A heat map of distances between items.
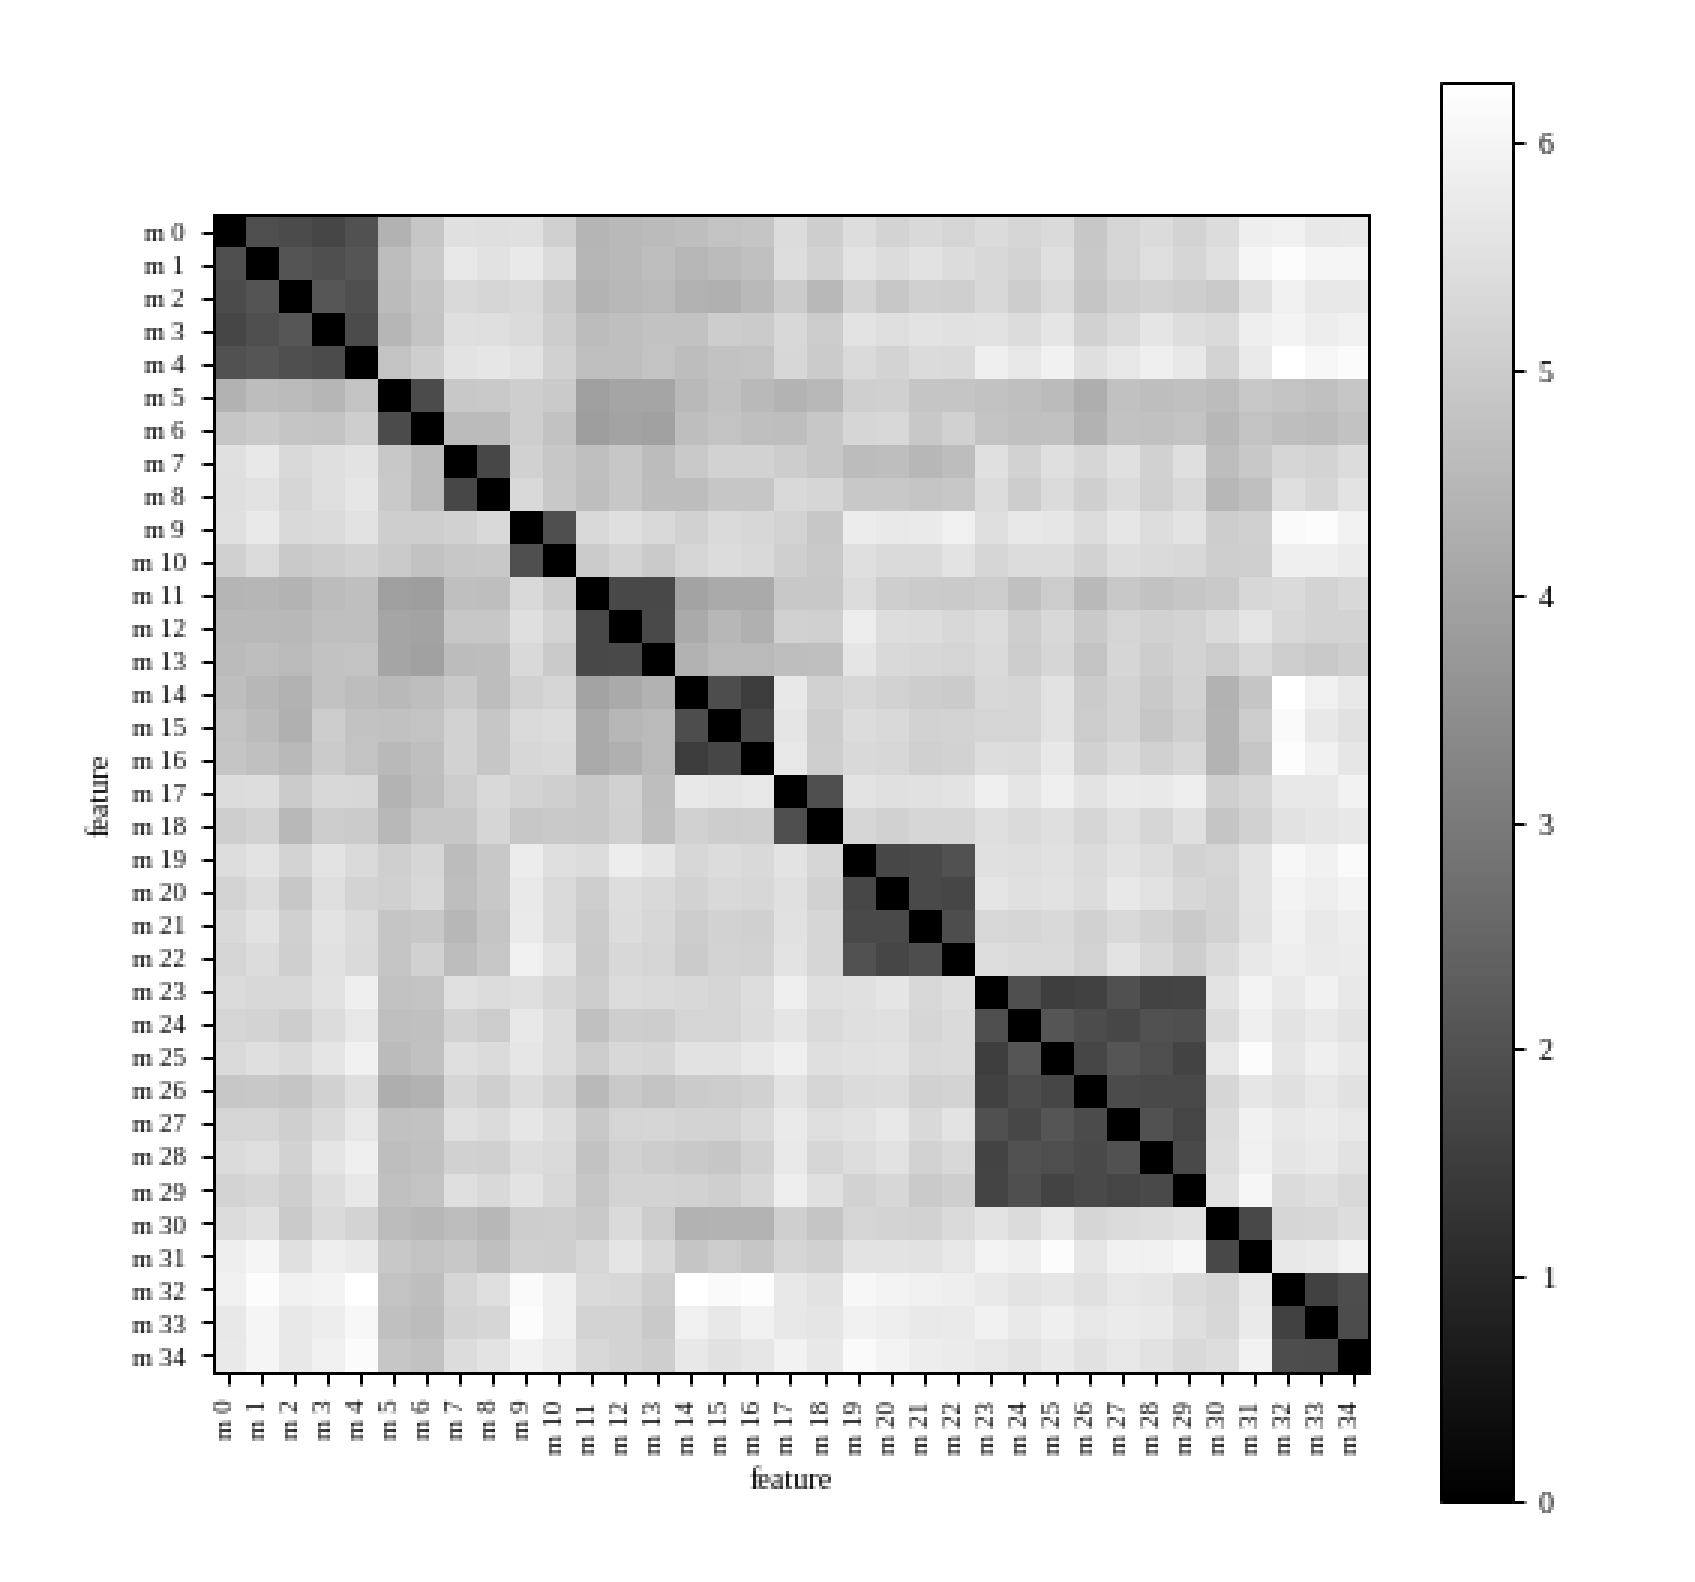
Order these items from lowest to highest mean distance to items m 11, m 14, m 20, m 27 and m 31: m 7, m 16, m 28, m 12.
m 16, m 12, m 28, m 7
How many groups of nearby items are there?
11
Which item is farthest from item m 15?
m 32
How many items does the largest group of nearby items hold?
7
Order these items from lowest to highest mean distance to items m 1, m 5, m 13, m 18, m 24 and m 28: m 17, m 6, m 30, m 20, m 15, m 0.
m 6, m 0, m 17, m 15, m 30, m 20
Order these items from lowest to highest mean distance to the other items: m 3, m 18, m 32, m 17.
m 3, m 18, m 17, m 32
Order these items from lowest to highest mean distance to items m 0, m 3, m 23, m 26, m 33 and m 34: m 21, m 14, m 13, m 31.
m 13, m 14, m 21, m 31
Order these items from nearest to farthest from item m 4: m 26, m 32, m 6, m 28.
m 6, m 26, m 28, m 32
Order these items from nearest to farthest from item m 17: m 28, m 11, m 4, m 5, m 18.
m 18, m 5, m 11, m 4, m 28
